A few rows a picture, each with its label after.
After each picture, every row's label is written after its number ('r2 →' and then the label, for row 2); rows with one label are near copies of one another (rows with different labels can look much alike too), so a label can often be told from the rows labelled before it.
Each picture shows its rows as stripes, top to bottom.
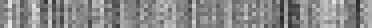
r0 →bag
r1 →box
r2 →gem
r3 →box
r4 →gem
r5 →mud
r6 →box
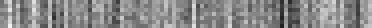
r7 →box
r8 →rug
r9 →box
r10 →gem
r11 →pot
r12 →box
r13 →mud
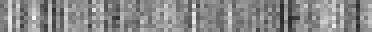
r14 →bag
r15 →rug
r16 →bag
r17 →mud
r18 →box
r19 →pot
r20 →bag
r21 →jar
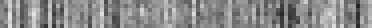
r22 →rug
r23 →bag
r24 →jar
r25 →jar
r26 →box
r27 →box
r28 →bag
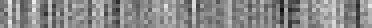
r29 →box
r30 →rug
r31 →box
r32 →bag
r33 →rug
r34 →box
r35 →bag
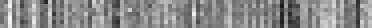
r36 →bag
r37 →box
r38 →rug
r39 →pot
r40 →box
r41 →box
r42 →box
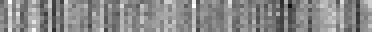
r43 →mud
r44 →pot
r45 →jar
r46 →bag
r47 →jar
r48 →jar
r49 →mud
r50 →jar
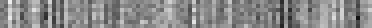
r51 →mud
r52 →bag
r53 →mud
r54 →bag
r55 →bag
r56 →pot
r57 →gem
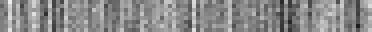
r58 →mud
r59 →rug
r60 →bag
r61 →jar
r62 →mud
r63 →pot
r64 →gem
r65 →pot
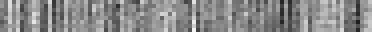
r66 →pot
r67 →bag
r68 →bag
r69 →gem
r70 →mud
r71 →rug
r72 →rug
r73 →rug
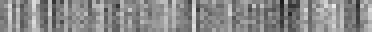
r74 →gem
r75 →box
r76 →rug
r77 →pot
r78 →rug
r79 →jar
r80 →rug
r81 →rug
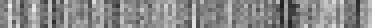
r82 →bag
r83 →box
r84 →jar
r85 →box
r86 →mud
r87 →pot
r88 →rug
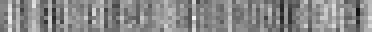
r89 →rug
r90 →box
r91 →bag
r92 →bag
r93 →pot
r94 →bag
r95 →rug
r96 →mud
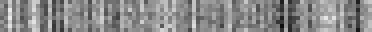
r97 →gem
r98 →jar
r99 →jar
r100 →bag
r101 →box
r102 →jar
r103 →mud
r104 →gem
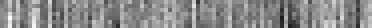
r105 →rug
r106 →pot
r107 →gem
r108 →mud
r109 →mud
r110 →box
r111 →box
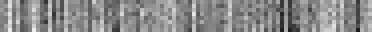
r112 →bag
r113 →mud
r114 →jar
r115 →pot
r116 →gem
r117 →bag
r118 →box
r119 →box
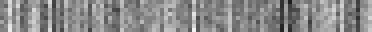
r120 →pot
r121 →bag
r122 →box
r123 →mud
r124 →rug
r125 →jar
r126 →mud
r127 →mud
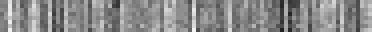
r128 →box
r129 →box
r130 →mud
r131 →mud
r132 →mud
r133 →mud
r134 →jar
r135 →mud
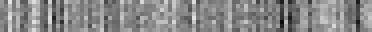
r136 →jar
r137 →gem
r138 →gem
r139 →mud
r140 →pot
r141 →gem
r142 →bag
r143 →jar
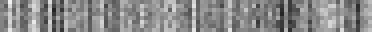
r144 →mud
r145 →jar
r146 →gem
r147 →pot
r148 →bag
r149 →jar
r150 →jar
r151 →mud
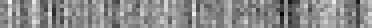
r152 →box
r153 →rug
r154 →jar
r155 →pot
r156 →gem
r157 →gem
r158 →box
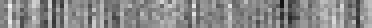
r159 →gem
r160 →mud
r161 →bag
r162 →pot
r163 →box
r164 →bag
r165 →bag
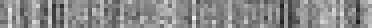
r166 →rug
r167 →gem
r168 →bag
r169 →bag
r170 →pot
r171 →gem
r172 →mud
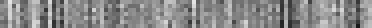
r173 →mud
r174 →pot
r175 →bag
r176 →mud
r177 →bag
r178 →gem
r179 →gem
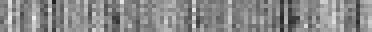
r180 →pot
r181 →bag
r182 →pot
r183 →bag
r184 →box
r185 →box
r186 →rug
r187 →bag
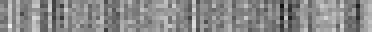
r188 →rug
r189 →gem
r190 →pot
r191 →bag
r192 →gem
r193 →rug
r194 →mud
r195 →rug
